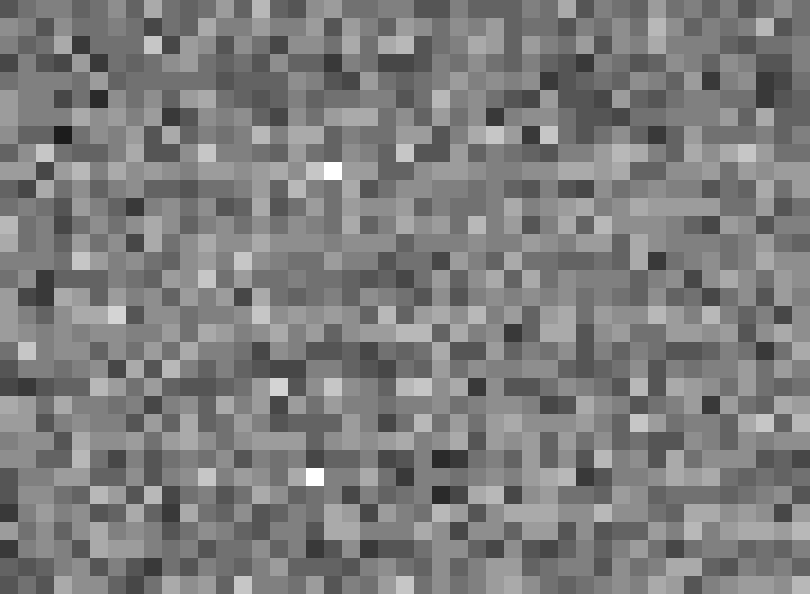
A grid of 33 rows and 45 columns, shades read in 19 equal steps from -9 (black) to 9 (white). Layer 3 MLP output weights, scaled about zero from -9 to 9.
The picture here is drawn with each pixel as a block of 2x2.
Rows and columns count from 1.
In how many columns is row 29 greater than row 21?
31
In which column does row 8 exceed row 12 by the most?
8
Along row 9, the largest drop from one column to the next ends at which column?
24
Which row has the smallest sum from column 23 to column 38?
4
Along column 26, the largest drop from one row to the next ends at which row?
26
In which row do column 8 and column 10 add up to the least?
28
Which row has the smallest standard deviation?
14
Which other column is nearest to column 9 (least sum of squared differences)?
7
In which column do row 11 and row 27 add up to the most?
18
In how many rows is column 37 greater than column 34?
15
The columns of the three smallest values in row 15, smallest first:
37, 25, 22
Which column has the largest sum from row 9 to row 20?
12
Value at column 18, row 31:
-5
